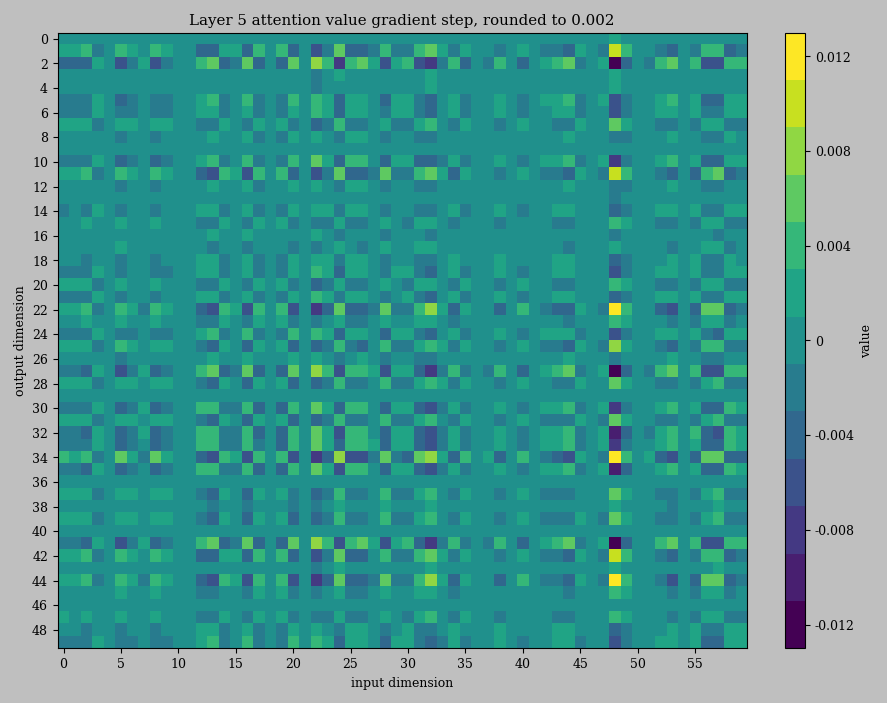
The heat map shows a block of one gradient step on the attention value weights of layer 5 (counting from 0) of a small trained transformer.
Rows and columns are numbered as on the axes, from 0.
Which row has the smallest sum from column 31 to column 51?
2
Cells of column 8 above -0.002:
31
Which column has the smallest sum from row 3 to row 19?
48
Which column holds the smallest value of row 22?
22
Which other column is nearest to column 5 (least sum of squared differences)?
56
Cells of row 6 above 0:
20
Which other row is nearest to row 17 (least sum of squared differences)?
38
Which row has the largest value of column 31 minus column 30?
34
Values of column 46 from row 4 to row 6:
0 0 0
